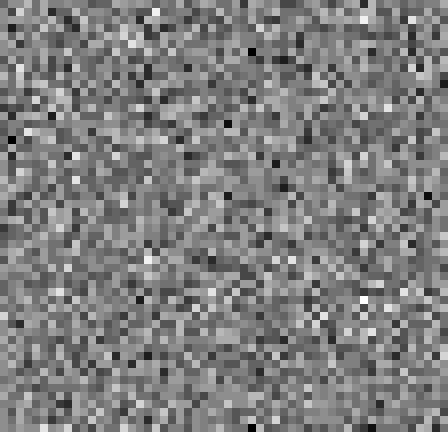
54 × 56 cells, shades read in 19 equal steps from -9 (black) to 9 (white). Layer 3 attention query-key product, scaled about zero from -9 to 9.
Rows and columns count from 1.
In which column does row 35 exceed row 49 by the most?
5
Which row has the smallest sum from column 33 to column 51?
43
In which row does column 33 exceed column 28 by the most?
4
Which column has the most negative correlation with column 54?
36
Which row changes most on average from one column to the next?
45
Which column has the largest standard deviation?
46
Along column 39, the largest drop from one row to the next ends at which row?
50
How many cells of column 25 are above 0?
22
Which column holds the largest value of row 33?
19
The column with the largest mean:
3
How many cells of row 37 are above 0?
21
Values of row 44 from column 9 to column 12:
-2 -2 -3 2
